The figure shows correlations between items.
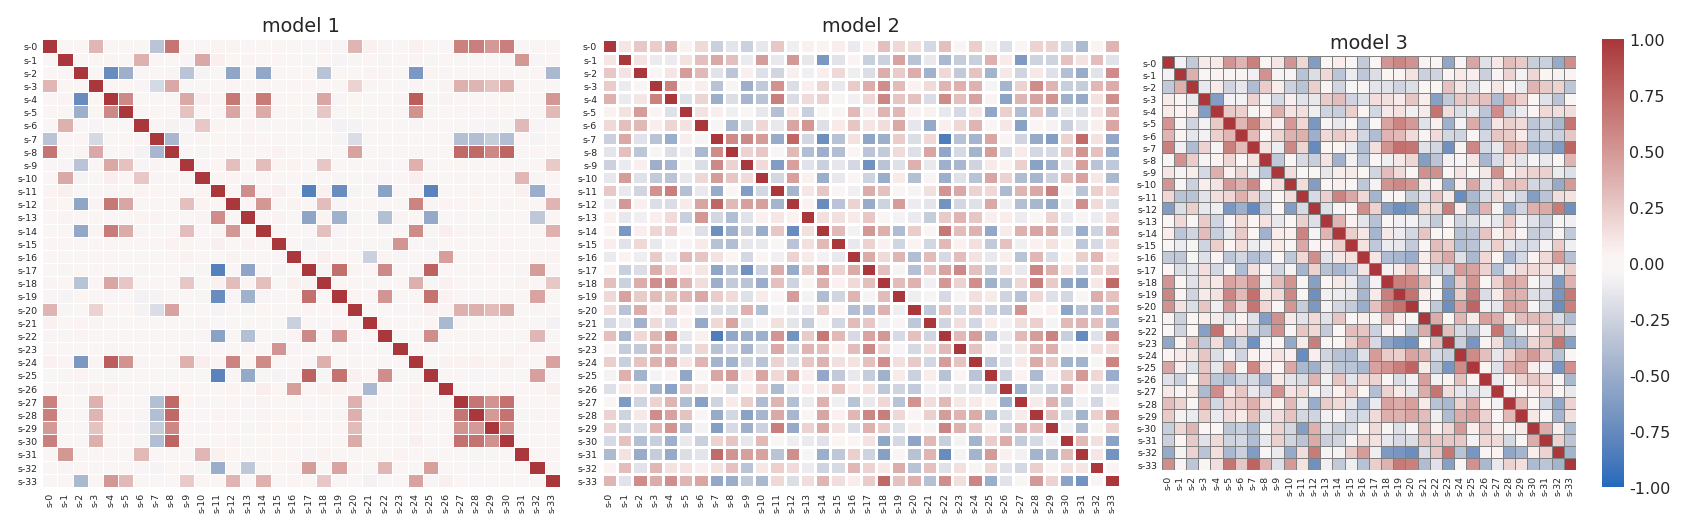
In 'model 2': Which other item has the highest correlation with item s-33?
s-18
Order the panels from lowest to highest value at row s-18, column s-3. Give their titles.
model 1, model 3, model 2
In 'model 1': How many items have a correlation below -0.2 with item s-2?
8
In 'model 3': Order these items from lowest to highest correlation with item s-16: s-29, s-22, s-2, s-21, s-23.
s-29, s-2, s-21, s-22, s-23
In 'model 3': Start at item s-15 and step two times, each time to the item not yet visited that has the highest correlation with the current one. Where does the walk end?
s-14
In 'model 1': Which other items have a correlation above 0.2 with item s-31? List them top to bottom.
s-1, s-6, s-10
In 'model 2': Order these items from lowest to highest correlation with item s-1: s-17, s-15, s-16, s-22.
s-22, s-17, s-15, s-16
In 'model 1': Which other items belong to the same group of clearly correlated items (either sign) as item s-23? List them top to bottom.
s-15
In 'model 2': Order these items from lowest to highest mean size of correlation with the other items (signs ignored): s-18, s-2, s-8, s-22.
s-2, s-8, s-18, s-22
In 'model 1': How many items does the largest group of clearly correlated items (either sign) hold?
9
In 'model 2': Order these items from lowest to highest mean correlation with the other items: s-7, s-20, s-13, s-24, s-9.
s-9, s-7, s-20, s-13, s-24
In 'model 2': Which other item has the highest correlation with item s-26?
s-30
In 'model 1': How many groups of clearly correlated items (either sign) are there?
6
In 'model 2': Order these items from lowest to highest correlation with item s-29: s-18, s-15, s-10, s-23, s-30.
s-10, s-30, s-15, s-18, s-23
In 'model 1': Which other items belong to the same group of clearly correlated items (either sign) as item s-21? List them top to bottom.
s-16, s-26
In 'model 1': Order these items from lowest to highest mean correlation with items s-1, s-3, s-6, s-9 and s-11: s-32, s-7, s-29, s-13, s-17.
s-17, s-32, s-7, s-29, s-13
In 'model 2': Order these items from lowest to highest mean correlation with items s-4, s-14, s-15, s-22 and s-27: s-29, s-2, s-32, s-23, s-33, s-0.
s-32, s-2, s-0, s-23, s-33, s-29
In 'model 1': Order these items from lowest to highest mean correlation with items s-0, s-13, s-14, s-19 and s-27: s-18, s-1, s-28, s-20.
s-1, s-18, s-20, s-28
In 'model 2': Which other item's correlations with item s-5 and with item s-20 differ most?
s-27
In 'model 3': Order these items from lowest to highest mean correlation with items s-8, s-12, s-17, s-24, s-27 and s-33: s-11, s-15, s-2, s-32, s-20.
s-11, s-15, s-32, s-2, s-20
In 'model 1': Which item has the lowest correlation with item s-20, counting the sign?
s-7
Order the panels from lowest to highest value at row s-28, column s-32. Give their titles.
model 3, model 1, model 2
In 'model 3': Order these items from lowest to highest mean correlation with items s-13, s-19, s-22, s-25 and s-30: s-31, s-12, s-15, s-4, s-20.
s-12, s-15, s-31, s-4, s-20
